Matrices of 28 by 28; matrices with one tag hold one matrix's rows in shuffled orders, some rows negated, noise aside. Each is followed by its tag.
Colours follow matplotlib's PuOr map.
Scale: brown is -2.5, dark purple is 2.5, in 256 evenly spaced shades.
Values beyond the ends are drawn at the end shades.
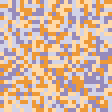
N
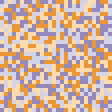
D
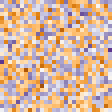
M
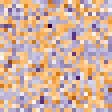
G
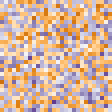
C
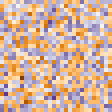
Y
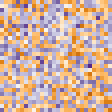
N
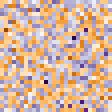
D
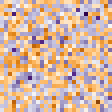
Y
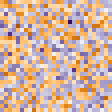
M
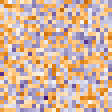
Y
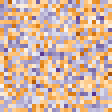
G
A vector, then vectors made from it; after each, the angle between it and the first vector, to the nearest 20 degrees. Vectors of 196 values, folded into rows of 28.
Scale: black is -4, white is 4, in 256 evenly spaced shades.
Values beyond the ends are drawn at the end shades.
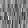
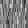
80 degrees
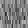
40 degrees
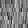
140 degrees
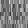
80 degrees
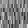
40 degrees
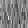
20 degrees
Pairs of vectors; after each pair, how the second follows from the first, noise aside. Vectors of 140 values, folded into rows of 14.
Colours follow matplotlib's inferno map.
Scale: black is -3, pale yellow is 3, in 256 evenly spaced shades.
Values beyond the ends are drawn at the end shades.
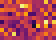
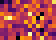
wrapped around.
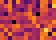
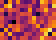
copied.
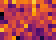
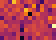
reversed, negated, partly zeroed.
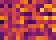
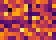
shuffled.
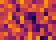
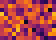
wrapped around.
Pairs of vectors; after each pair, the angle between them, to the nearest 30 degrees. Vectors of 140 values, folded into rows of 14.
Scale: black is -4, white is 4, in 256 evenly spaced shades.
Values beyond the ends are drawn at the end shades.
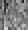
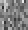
150 degrees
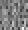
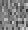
30 degrees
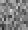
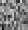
30 degrees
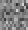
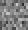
150 degrees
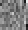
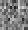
90 degrees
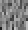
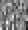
150 degrees
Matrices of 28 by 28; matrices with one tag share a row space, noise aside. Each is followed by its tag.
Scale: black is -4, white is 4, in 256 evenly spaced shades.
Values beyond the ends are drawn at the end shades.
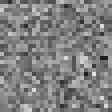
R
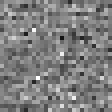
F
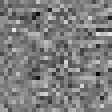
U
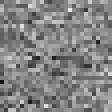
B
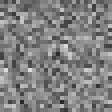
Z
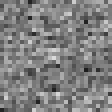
B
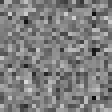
R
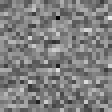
B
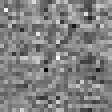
U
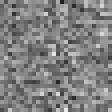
U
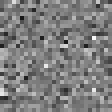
Z
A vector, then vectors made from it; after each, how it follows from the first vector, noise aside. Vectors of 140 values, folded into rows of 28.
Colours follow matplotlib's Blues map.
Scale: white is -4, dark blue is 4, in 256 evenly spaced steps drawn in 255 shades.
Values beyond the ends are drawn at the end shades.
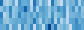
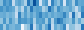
reversed.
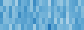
shrunk.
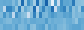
wrapped around, negated, partly zeroed.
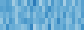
reversed, shrunk.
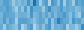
reversed, shrunk.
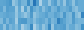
reversed, shrunk.
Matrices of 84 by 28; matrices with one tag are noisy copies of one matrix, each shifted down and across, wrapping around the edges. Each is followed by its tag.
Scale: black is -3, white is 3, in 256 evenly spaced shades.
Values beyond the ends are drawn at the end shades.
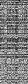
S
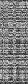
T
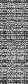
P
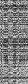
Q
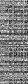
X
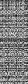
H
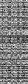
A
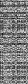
X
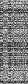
Q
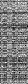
Q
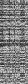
T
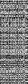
H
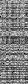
A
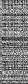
H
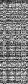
T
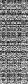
X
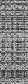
A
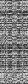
Q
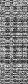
T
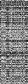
Q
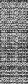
S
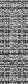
X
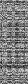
T
